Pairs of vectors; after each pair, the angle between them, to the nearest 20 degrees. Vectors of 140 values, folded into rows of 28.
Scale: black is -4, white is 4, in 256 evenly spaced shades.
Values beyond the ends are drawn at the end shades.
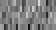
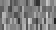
120 degrees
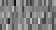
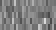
120 degrees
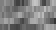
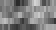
20 degrees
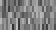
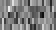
120 degrees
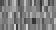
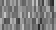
80 degrees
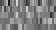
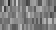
20 degrees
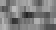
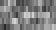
140 degrees
